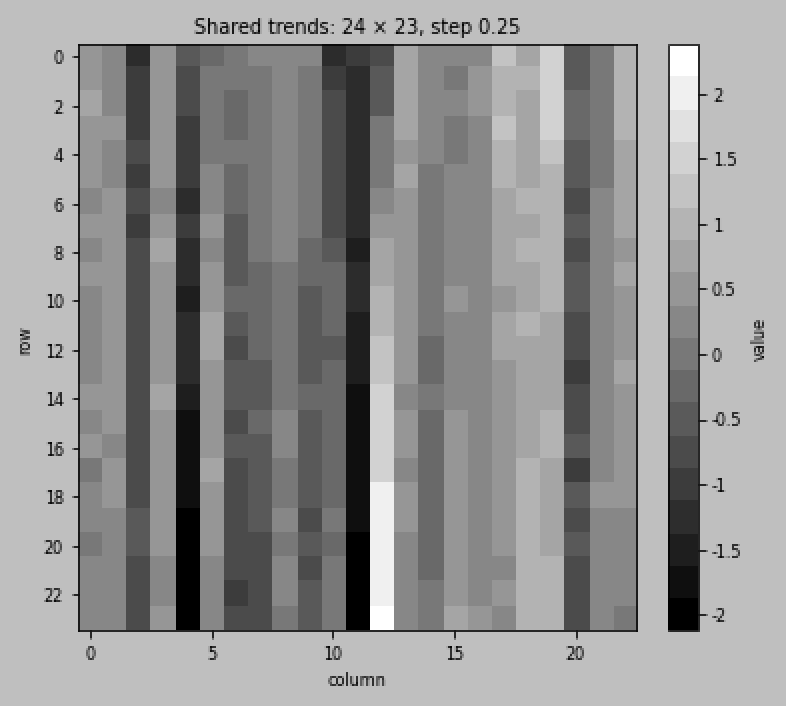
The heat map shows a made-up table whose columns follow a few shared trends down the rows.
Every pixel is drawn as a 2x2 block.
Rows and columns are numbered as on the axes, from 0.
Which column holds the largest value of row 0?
19
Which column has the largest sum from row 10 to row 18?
12
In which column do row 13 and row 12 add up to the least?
11
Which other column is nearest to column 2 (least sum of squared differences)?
20
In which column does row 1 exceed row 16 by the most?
4
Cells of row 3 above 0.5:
5
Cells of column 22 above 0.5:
10
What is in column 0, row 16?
0.5
